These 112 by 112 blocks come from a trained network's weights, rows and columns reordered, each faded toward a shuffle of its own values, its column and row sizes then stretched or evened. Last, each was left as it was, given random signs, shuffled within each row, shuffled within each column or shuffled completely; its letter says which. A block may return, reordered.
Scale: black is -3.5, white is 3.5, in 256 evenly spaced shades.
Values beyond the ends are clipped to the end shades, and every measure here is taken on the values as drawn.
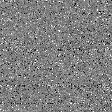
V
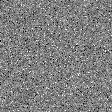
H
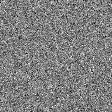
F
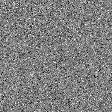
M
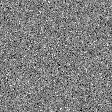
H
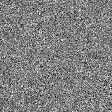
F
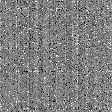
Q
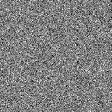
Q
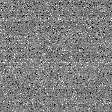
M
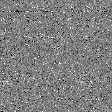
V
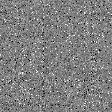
V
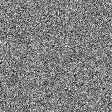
M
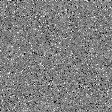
M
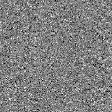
Q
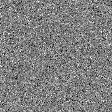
M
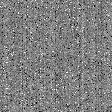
F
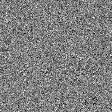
V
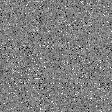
V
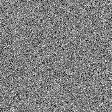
F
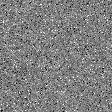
H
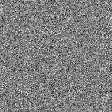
Q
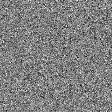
V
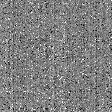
Q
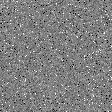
H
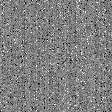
F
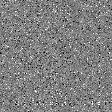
V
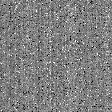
F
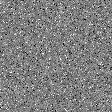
H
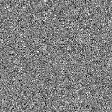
Q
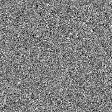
V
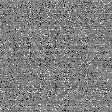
Q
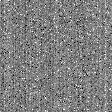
F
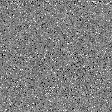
M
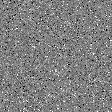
H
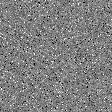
H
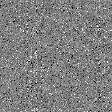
V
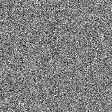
V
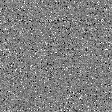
V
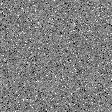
H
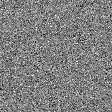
H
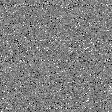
M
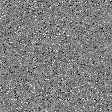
M
